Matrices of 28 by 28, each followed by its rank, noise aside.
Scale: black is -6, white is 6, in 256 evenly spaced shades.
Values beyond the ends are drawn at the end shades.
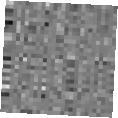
three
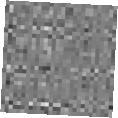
three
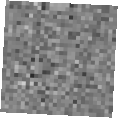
six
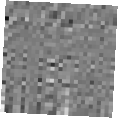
three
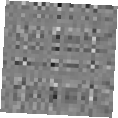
two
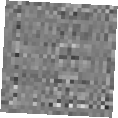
three
